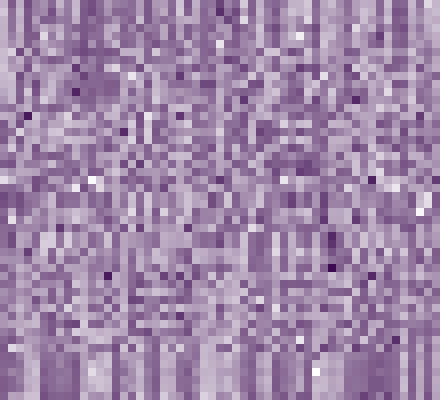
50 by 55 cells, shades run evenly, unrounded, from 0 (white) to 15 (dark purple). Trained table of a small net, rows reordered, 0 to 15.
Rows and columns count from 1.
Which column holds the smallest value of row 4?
45
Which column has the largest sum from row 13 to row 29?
41
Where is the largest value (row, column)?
34, 42
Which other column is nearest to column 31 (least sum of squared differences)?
37
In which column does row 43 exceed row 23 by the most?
50
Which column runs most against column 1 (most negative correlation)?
11
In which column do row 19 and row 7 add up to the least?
2
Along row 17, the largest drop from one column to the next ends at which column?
17
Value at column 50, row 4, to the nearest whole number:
10
